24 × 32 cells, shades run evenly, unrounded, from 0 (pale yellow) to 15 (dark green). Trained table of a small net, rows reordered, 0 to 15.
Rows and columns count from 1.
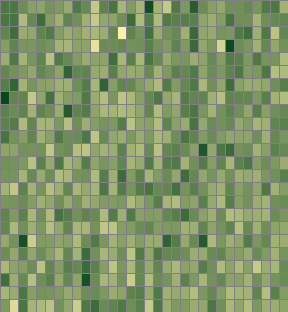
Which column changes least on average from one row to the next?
24
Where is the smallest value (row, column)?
3, 14
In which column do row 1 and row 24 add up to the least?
19
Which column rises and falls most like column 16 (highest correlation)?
18
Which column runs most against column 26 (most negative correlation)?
11
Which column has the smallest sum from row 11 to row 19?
6
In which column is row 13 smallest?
4
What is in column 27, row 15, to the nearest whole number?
7
